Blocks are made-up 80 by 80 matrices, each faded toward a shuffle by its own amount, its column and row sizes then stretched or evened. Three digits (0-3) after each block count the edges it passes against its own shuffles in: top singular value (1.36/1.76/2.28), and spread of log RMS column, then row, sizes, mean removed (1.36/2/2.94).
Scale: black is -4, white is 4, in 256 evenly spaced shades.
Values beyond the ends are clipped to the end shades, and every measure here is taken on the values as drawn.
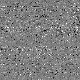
1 0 2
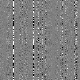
3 3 0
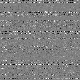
2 0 3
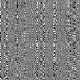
3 3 0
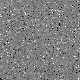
0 1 0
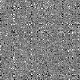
2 2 2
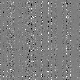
1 3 1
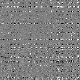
3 2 3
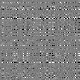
3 2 3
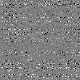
0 1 3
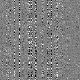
3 3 0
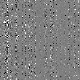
2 3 1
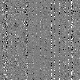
1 3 1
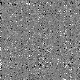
0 2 1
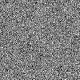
1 0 1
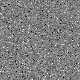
0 0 0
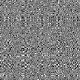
3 2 2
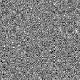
2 1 0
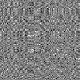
3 0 2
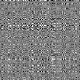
3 2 3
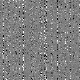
2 3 0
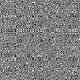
3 1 1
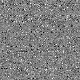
1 0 2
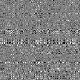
3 1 3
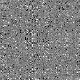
2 2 1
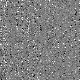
1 2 0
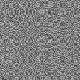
3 0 0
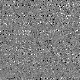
1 1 2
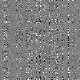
1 3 2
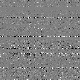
2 1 3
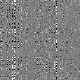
2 3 1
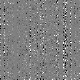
1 3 1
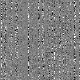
1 3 1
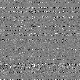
0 1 3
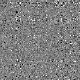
1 2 2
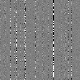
3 3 0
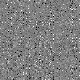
2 2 0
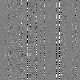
3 3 0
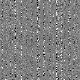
1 3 0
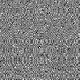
3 0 1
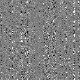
1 3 1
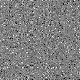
2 0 1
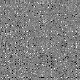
2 1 1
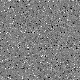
0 0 1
